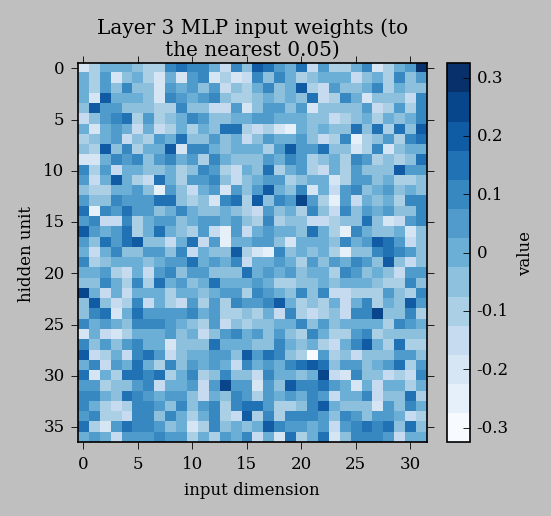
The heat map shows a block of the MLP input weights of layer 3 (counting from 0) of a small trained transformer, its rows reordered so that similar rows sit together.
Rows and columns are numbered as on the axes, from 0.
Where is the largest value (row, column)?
0, 31
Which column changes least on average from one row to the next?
6
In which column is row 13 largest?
20
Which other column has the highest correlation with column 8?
19
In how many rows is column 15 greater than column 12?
11
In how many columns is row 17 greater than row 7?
16
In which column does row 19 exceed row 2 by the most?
28
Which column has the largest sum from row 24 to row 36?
5
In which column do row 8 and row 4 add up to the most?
2
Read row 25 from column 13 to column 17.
-0.15 -0.05 -0.1 -0.05 -0.05
